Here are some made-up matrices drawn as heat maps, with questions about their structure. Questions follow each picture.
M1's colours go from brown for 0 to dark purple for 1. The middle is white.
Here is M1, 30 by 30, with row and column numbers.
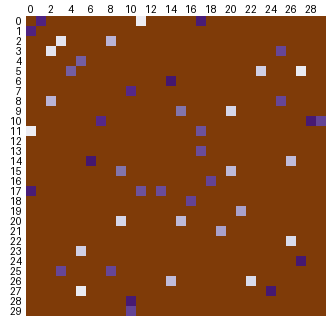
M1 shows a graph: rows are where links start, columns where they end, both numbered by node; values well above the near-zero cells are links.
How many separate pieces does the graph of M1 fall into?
9
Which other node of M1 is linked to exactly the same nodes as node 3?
node 8
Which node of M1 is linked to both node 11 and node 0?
node 17
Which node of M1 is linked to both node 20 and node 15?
node 9
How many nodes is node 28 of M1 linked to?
1
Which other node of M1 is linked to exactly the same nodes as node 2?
node 25
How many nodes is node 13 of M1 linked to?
1
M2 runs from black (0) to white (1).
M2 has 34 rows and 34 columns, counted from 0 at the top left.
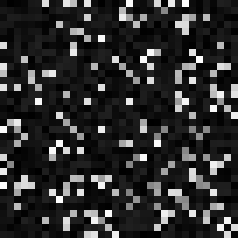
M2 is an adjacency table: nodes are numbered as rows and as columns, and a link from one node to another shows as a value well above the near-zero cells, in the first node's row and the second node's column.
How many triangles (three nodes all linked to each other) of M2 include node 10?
2
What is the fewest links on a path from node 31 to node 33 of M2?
2
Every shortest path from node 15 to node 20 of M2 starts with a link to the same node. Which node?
node 32
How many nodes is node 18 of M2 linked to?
8
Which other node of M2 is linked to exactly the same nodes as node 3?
node 28
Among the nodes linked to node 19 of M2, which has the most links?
node 22
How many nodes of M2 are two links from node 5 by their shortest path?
8
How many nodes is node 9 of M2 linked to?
8
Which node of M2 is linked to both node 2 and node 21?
node 26
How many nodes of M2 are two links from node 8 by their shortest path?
9
